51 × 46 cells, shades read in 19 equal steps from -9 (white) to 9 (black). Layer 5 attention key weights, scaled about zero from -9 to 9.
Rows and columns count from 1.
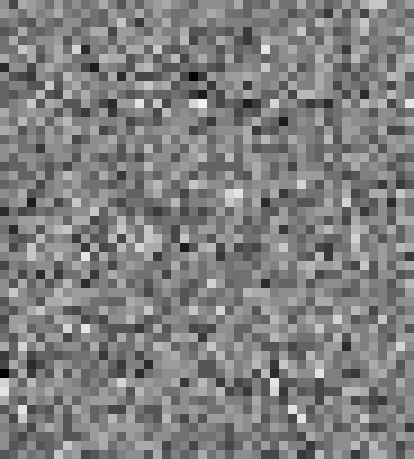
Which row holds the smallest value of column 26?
22
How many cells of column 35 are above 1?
13
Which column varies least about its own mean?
38
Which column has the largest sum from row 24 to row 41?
1
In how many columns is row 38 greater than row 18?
19
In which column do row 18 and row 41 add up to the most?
14
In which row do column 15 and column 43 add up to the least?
36
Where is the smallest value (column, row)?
23, 12
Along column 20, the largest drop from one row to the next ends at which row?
7
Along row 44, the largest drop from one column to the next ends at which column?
31
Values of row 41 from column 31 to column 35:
5 -5 -2 1 -2
